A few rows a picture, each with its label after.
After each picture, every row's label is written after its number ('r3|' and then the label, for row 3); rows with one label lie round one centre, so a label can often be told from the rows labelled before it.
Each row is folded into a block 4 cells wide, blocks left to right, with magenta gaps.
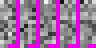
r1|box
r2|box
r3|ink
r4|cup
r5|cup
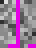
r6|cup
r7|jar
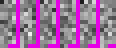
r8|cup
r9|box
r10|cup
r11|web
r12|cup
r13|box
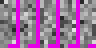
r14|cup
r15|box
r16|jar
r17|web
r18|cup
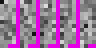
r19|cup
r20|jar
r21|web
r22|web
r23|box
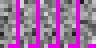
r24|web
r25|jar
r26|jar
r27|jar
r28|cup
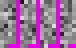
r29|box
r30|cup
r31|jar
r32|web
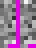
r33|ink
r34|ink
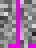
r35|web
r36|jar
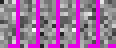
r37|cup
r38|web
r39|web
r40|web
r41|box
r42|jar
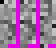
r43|cup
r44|cup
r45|web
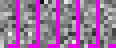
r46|box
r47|box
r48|cup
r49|ink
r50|jar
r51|jar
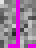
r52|jar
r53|box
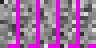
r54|cup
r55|web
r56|jar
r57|web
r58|web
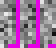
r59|box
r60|box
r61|jar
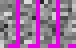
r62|box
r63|ink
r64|cup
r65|web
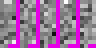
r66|ink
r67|cup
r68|jar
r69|ink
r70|web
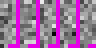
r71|web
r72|ink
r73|jar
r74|jar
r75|cup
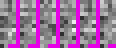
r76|web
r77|web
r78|cup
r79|web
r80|web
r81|web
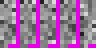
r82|cup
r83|cup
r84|cup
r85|cup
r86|web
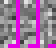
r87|ink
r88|ink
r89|box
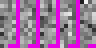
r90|web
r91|box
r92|web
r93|box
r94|cup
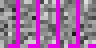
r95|box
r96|ink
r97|cup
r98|jar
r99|ink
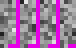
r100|web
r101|cup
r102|cup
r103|jar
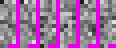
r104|cup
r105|cup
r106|web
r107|box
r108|cup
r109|web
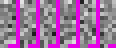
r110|ink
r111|jar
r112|jar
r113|ink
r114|cup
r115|web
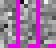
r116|box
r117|cup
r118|ink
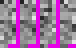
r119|cup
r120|cup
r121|web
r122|cup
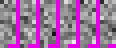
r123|cup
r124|web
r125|jar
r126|ink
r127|cup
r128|cup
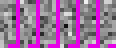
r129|box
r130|jar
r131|web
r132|box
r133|ink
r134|ink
